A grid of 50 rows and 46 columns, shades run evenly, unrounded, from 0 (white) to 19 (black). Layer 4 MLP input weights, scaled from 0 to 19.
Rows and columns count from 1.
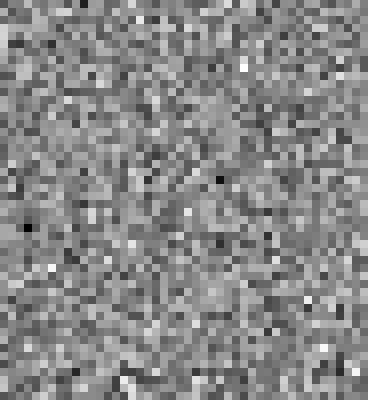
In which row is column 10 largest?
47
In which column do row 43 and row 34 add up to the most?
11
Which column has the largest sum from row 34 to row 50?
43
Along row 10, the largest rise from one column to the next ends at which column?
12
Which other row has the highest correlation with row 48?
49
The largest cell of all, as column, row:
4, 29
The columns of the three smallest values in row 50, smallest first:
17, 6, 25
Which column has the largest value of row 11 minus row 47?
45
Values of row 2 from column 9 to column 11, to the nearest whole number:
3 9 9
